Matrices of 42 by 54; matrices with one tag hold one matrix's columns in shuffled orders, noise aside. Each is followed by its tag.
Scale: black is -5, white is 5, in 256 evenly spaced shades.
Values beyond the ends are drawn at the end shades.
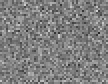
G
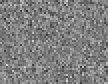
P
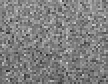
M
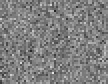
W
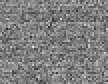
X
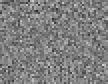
P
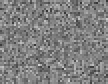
P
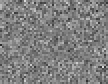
P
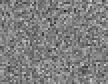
P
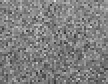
M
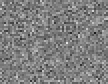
G
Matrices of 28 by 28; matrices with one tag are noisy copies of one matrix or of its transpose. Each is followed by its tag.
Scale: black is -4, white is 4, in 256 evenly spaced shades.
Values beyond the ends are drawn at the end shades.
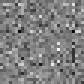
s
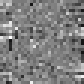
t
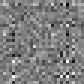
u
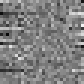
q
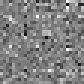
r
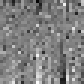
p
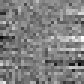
p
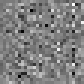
s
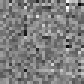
r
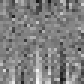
p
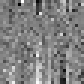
p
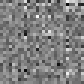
r
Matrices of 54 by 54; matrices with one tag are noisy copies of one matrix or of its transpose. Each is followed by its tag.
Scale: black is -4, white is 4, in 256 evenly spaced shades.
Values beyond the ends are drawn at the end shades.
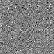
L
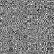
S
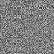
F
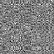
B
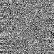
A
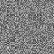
F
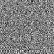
L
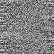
A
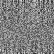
A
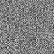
F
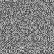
L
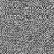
F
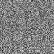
L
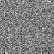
S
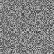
L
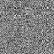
F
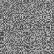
B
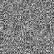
B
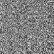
S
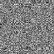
B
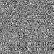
S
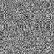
B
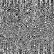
A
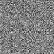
L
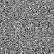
S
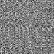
S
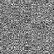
B
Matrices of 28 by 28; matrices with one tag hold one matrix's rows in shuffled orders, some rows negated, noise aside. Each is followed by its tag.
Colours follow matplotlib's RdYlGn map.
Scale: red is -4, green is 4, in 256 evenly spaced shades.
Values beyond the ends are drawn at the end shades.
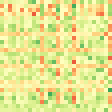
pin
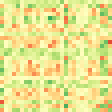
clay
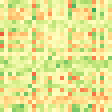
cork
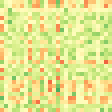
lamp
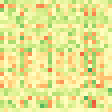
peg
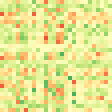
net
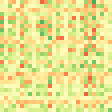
peg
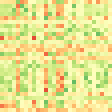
net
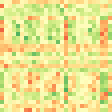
clay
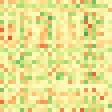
peg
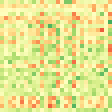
pin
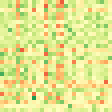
net
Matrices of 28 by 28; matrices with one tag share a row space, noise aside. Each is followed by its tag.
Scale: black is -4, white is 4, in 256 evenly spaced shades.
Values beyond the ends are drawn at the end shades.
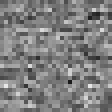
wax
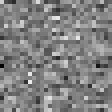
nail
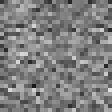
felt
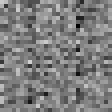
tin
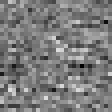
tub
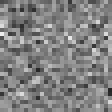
felt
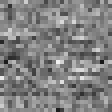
tub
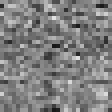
nail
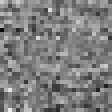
tub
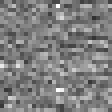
tub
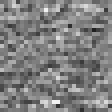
tub
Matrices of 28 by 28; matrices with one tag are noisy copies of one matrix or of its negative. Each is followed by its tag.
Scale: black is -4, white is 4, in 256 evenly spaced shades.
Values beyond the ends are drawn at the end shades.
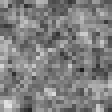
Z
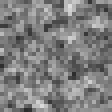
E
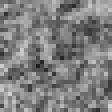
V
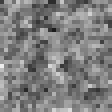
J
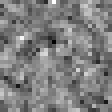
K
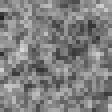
V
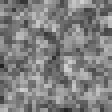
J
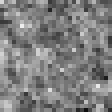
Z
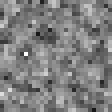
K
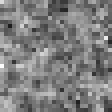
Z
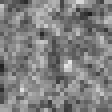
J
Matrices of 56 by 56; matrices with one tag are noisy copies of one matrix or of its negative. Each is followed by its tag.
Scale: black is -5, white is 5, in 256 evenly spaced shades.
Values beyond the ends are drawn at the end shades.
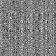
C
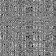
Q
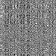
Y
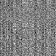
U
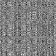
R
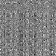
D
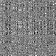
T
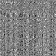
D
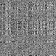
T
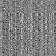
C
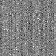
C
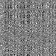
Y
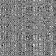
Q
